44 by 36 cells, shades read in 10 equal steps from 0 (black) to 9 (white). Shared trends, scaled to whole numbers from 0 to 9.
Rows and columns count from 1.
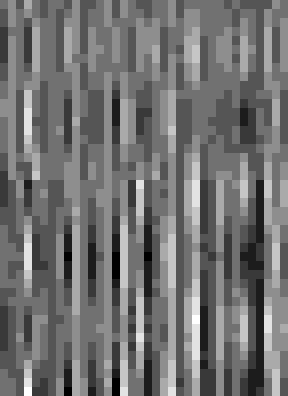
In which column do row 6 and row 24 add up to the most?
25
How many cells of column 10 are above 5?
16
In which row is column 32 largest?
6
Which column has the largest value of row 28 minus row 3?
4
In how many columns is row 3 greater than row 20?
4
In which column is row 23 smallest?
33
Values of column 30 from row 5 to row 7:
3 4 3
